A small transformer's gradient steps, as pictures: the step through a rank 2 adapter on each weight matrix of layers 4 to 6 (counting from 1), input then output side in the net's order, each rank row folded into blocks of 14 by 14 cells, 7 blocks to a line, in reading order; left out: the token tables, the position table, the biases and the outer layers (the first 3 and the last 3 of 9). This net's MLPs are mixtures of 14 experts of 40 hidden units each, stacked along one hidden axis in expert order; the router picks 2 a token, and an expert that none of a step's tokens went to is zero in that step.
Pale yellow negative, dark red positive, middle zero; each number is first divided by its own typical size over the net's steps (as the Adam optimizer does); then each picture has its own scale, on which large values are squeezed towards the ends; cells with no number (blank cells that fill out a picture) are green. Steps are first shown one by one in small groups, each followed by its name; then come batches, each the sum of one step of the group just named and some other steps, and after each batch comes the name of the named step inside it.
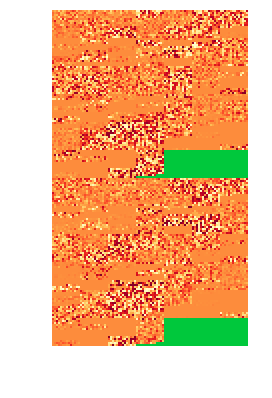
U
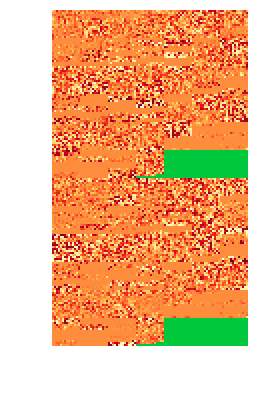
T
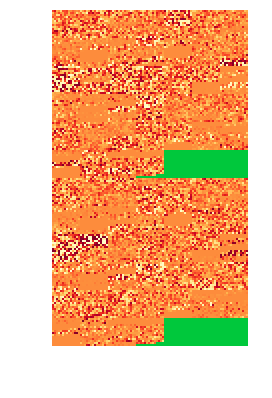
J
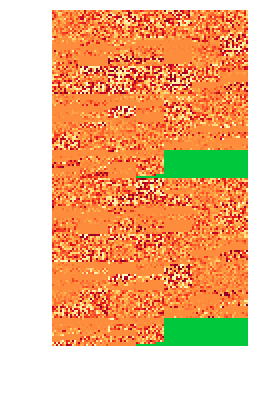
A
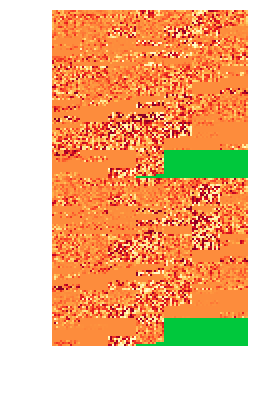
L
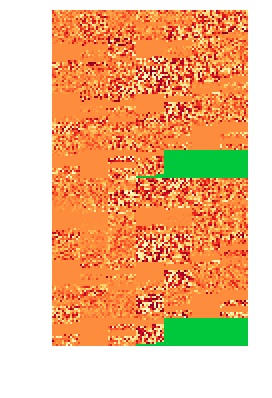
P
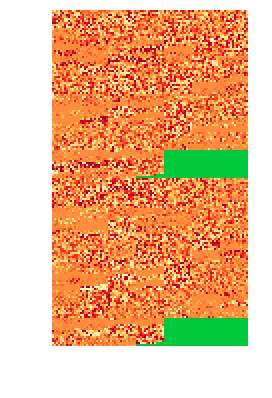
A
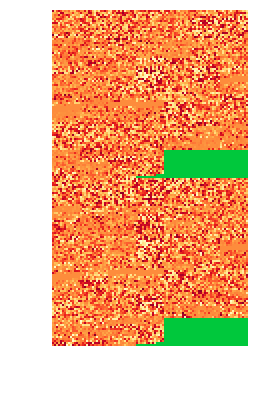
P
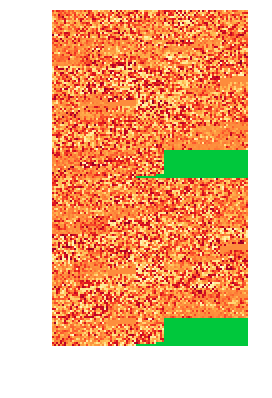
T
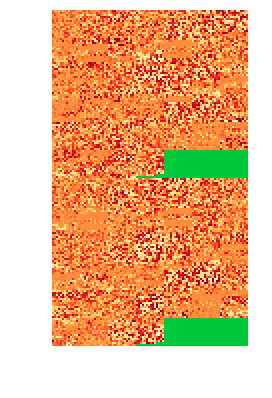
P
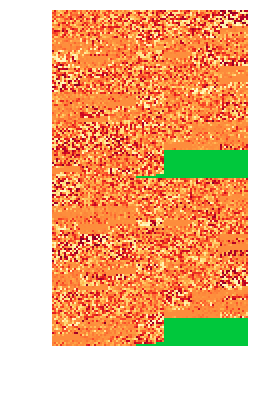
J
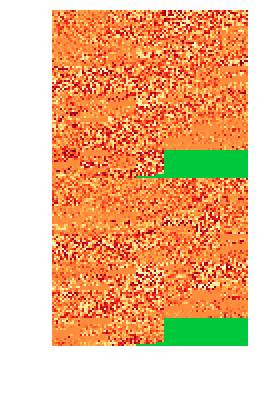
U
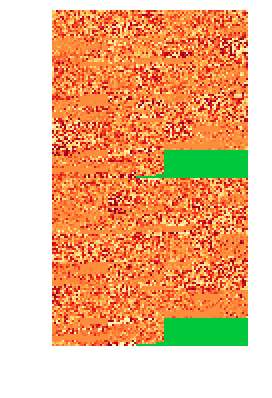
T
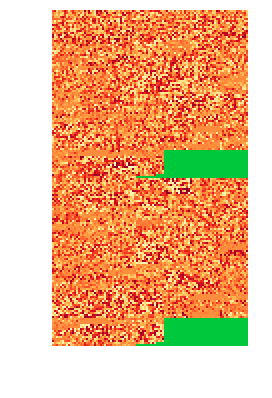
P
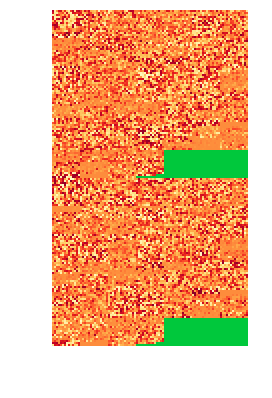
P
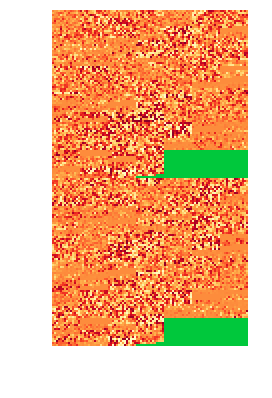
L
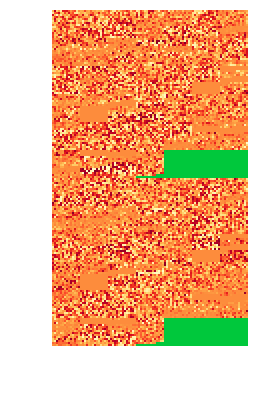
L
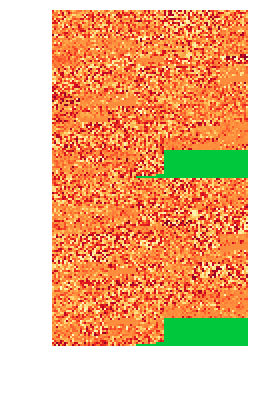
U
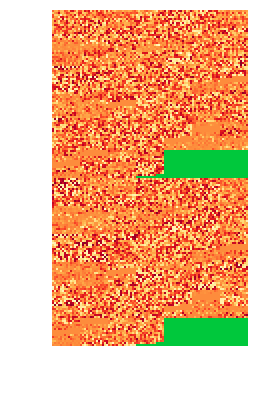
U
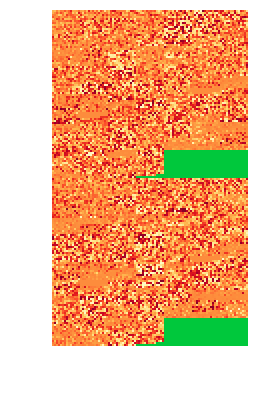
T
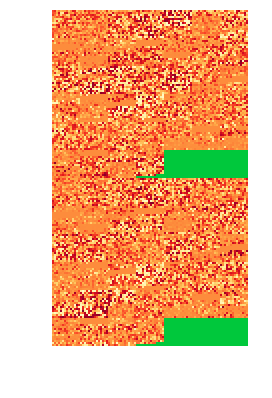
A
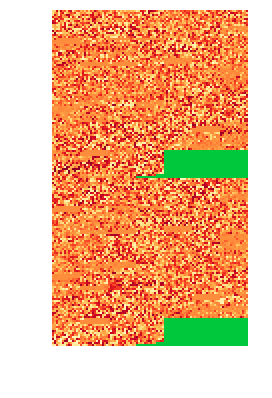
U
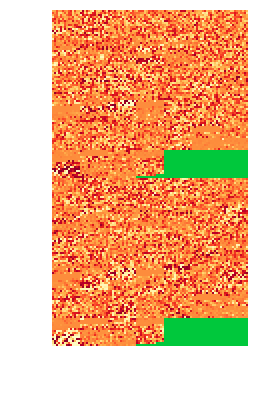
A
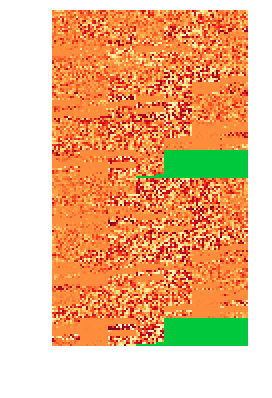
L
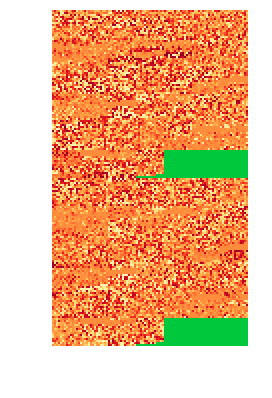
A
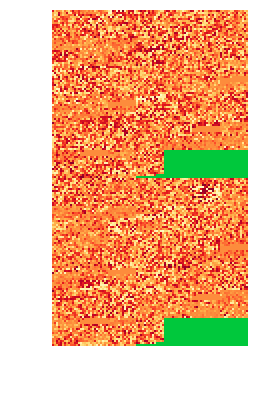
L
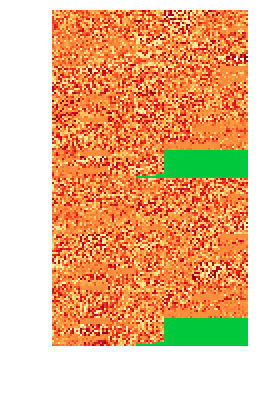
L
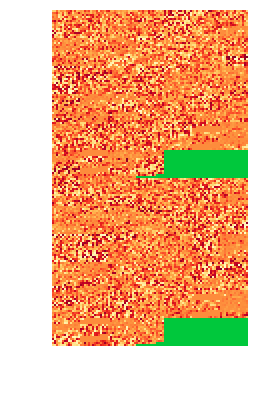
L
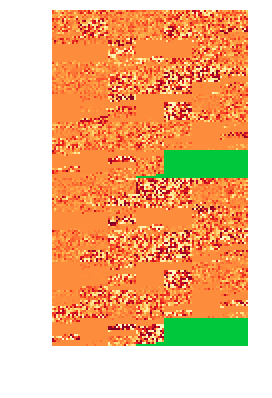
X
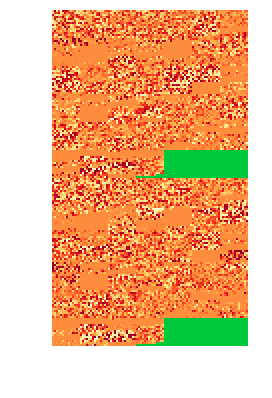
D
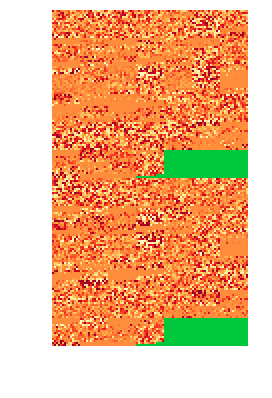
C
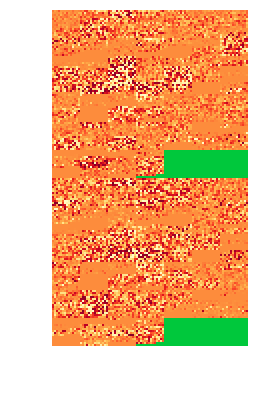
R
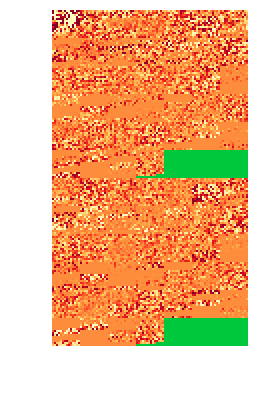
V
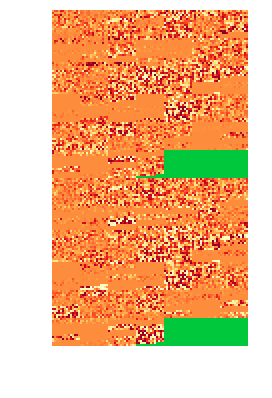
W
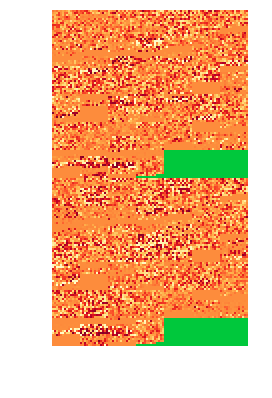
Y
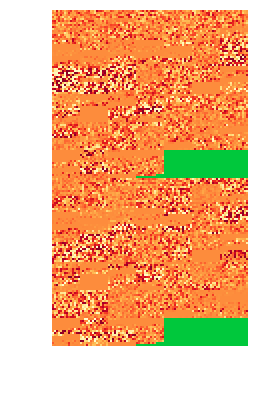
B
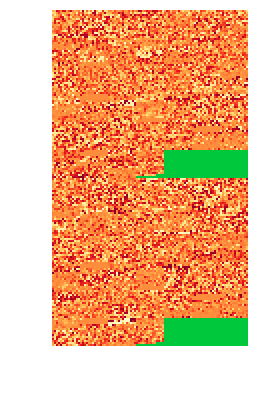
D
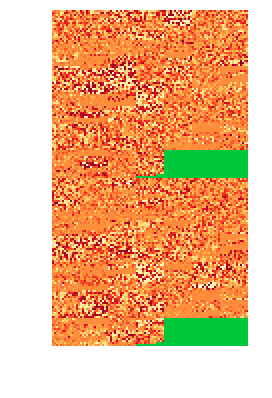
R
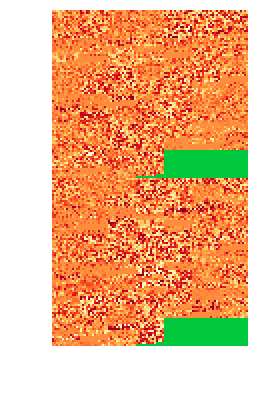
X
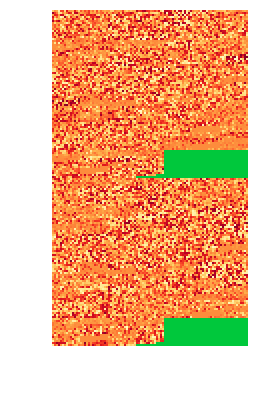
W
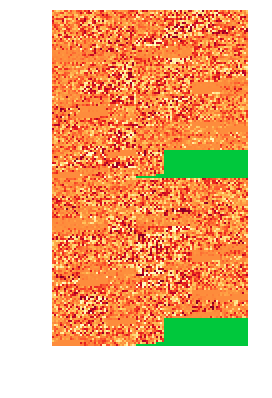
Y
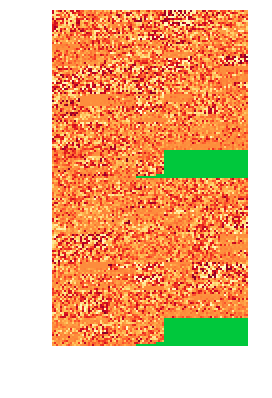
V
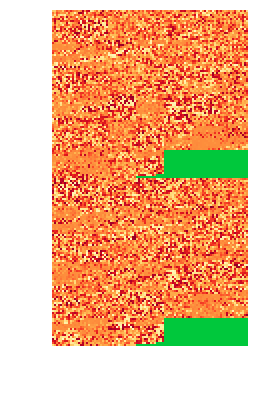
X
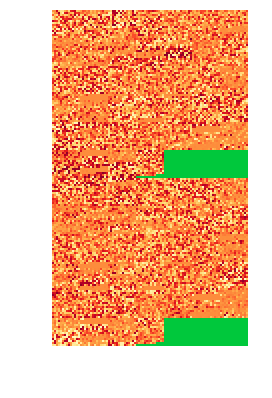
Y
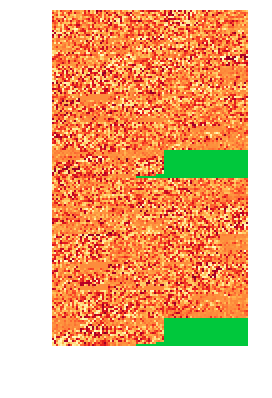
B
